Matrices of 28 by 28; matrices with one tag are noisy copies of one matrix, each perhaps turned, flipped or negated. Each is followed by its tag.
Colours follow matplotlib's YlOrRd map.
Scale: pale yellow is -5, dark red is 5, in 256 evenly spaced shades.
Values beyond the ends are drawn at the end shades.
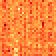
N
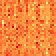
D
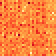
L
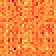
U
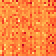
L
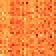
L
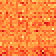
L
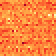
N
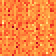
D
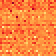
L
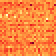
N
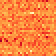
N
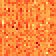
D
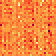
U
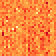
D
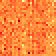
L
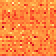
L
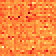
D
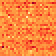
D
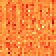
D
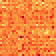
L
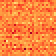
U
